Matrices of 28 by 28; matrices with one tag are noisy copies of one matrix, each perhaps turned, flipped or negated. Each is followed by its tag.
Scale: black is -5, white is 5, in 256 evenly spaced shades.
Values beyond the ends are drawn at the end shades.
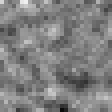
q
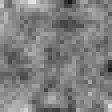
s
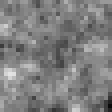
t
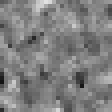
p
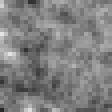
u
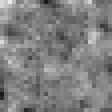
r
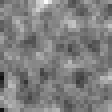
p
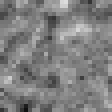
q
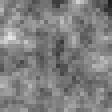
t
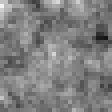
t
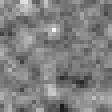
q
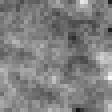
u
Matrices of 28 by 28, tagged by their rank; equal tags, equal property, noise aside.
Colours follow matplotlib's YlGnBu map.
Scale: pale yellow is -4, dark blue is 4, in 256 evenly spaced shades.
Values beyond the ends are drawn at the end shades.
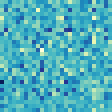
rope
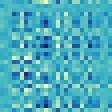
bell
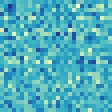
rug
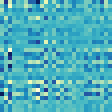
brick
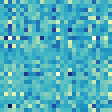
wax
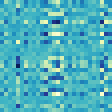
bell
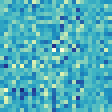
rope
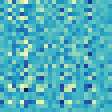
brick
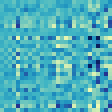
brick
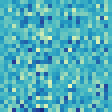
rope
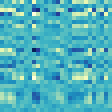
bell
